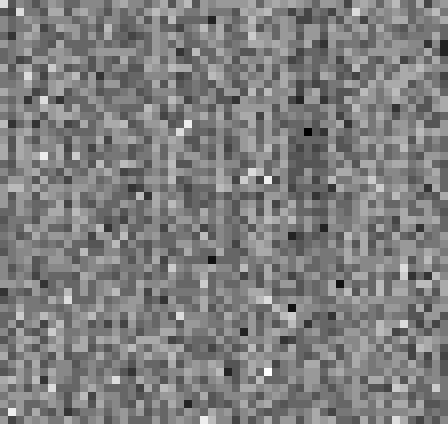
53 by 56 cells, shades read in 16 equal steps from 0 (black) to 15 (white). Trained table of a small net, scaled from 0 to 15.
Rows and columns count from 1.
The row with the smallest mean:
35
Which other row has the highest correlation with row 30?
8
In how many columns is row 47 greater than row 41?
26
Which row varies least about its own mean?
50
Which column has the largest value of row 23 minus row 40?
42
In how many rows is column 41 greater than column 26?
10
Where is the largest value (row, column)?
47, 34
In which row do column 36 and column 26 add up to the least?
43
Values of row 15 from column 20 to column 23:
8 4 6 5
